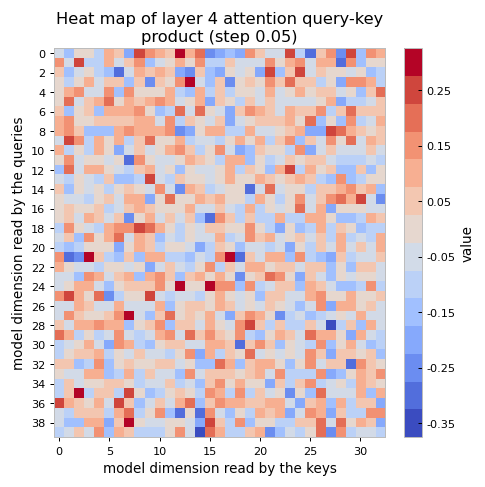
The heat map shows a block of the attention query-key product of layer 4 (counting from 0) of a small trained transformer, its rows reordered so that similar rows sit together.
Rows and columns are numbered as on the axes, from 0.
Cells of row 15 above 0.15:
3
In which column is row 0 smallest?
25
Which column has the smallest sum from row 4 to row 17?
15
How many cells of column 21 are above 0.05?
10
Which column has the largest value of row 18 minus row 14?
19
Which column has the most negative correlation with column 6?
24
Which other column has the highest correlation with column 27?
11
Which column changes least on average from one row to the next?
8
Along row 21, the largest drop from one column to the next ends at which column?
18
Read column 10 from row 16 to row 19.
0 -0.05 0.1 -0.15
